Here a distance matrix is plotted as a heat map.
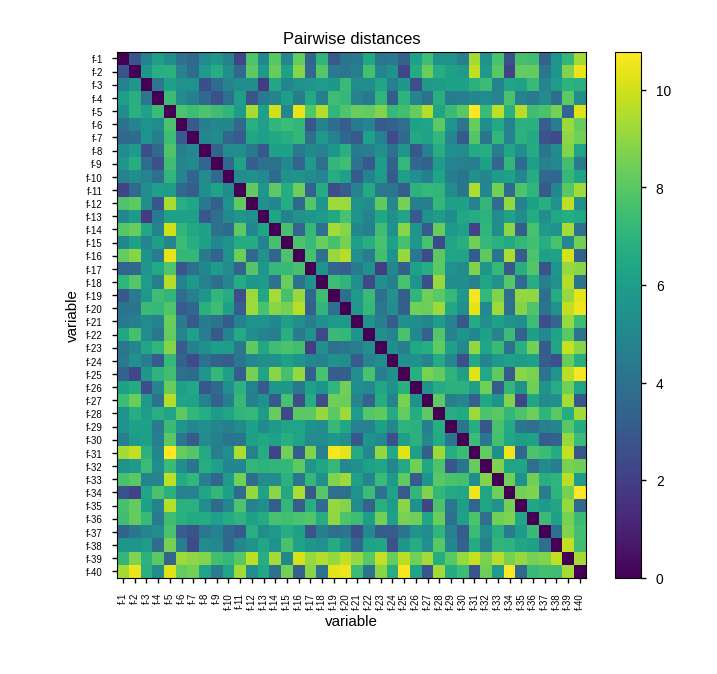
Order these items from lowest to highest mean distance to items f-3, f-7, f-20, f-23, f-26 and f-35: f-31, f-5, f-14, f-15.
f-14, f-15, f-31, f-5
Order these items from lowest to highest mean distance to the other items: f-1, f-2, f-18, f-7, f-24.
f-24, f-7, f-1, f-18, f-2
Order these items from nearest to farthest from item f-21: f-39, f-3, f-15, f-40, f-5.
f-3, f-15, f-40, f-5, f-39
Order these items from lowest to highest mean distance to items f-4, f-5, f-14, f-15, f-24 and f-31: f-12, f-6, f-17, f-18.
f-12, f-18, f-6, f-17
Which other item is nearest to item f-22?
f-18
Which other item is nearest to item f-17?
f-23
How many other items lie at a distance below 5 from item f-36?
3
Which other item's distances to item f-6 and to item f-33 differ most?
f-20
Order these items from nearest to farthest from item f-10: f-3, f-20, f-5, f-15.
f-3, f-15, f-20, f-5
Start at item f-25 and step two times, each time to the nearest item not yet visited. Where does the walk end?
f-34
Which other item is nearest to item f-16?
f-27
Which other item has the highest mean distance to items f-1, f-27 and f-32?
f-39
